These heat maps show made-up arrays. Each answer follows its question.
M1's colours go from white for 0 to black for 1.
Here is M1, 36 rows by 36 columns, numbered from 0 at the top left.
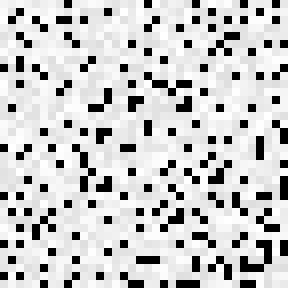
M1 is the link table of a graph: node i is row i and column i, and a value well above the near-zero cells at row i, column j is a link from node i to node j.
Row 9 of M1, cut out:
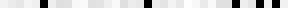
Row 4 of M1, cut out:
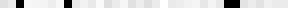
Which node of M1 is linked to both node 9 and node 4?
node 29
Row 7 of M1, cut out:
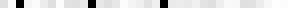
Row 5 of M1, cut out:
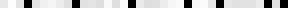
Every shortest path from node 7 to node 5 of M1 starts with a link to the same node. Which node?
node 20
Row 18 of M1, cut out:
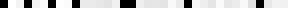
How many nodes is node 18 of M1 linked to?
8
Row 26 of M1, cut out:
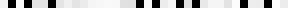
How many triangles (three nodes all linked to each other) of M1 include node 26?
5
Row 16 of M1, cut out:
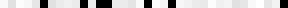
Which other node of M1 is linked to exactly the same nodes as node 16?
node 23
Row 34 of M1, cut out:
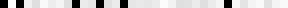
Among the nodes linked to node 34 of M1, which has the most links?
node 2
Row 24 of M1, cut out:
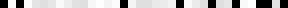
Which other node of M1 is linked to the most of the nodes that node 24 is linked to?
node 30
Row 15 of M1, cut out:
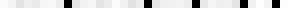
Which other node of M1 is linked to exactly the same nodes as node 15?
node 0
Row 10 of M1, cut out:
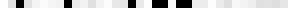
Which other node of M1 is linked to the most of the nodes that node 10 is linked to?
node 35
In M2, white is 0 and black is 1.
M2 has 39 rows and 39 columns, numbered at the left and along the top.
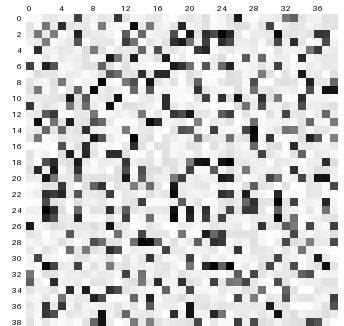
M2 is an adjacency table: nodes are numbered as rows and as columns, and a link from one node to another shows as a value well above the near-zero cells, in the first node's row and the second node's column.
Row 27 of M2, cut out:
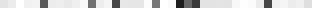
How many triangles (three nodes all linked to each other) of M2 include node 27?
8
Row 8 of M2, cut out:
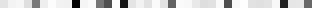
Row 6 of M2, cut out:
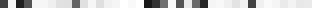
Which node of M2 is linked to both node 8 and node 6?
node 9
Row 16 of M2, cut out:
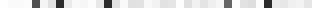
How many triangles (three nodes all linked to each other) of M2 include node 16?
1
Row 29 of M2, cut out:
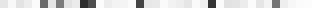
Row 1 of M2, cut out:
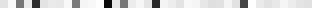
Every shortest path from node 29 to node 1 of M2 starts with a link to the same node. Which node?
node 5
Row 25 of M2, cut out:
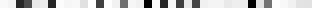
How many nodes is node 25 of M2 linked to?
11
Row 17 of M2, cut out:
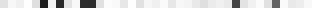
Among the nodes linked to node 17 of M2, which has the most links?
node 10
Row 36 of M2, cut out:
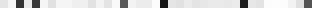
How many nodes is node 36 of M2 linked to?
6
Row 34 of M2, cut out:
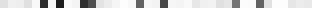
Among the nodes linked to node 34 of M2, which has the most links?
node 20
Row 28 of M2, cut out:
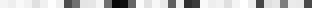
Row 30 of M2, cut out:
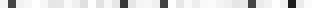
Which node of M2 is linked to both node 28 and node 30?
node 15
